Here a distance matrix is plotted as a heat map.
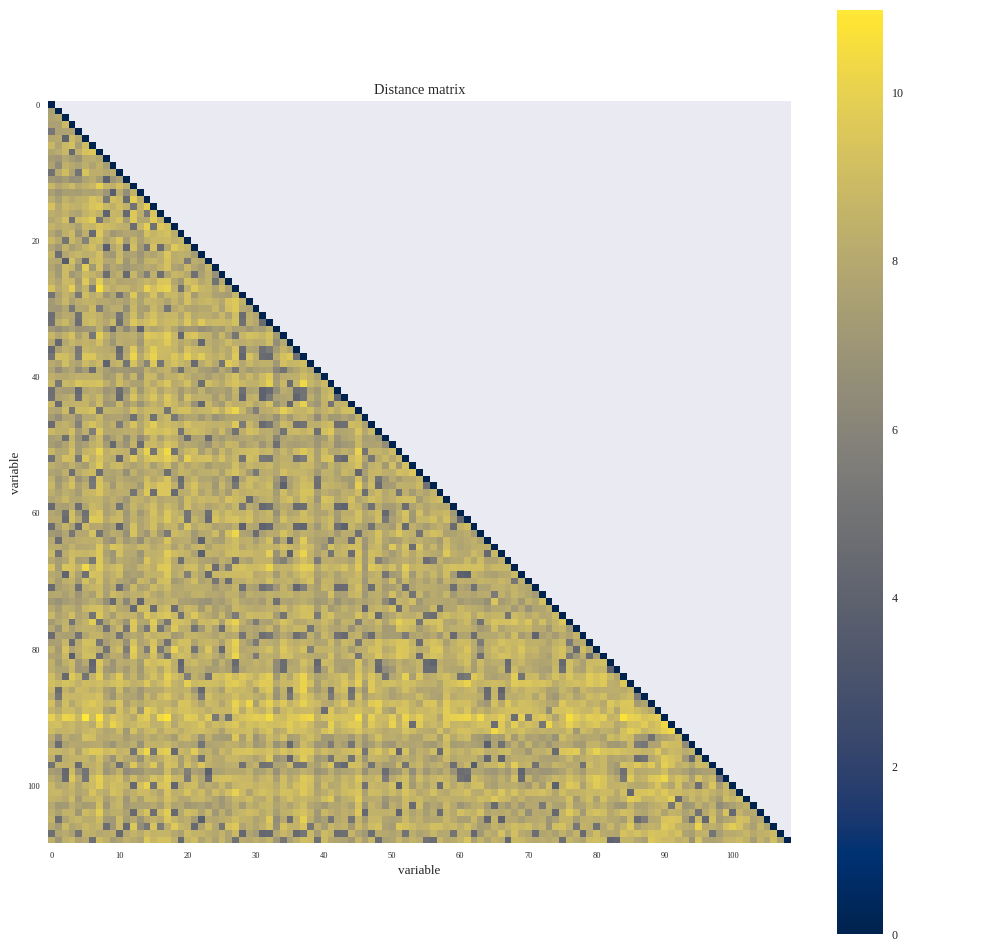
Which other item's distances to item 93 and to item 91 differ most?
88
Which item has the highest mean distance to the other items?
90
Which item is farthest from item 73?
91
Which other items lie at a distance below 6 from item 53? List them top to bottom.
65, 72, 91, 103
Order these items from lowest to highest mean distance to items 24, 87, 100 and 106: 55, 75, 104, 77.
104, 77, 55, 75
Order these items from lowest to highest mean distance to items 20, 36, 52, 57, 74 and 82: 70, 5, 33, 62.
62, 33, 70, 5
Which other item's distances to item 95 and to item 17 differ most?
51
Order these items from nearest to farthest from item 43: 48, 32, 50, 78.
78, 32, 50, 48
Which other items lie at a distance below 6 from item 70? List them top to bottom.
24, 26, 68, 90
